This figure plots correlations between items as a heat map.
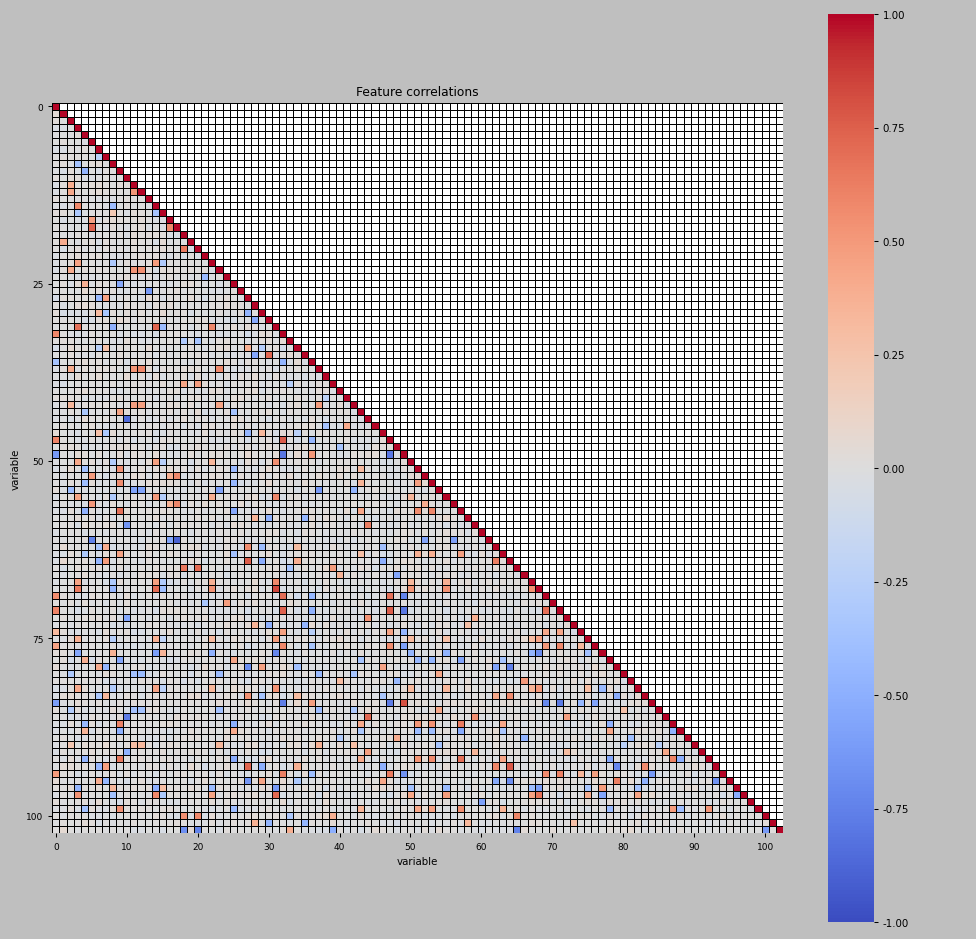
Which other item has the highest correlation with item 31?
68
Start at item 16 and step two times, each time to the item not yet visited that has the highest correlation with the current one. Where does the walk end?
5
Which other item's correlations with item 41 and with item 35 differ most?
30
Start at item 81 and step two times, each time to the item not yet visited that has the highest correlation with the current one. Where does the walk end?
40
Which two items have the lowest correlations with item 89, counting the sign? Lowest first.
66, 81
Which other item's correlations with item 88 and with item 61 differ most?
17
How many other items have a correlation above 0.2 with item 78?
3
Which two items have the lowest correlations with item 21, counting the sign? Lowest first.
24, 70
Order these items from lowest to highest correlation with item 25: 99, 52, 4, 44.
99, 52, 44, 4
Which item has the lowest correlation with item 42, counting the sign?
54
